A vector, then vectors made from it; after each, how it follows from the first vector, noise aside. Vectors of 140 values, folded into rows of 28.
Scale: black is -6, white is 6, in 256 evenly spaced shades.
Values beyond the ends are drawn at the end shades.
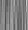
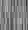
negated.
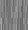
reversed, shrunk.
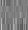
reversed, partly zeroed.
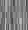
negated.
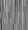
reversed, negated, partly zeroed.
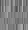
reversed, negated, partly zeroed.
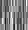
scaled up.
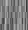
negated.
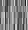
scaled up.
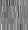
reversed, partly zeroed.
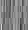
reversed.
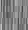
reversed.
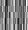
scaled up.
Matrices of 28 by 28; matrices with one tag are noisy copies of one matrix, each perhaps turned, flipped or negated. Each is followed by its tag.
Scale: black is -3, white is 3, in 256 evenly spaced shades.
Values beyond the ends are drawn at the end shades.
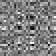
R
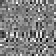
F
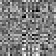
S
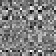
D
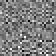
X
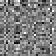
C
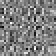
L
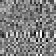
F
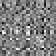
R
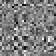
D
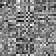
S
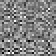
X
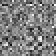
D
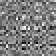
R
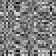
C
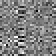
F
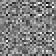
X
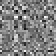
D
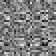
L
